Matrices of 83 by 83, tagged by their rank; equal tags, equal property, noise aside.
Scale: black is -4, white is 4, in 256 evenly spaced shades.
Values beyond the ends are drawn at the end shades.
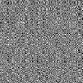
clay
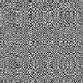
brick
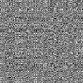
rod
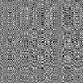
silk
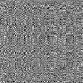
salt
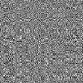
rod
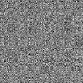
rod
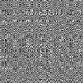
clay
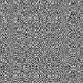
salt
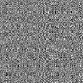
silk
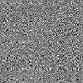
rod
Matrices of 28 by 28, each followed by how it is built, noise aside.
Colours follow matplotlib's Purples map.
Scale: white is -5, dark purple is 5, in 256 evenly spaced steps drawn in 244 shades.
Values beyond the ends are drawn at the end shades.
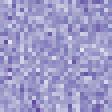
blocks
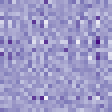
low rank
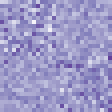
block diagonal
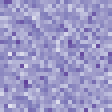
noise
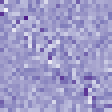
banded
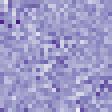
block diagonal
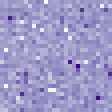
sparse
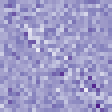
banded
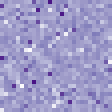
sparse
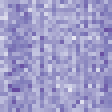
blocks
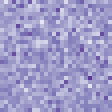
noise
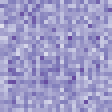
blocks
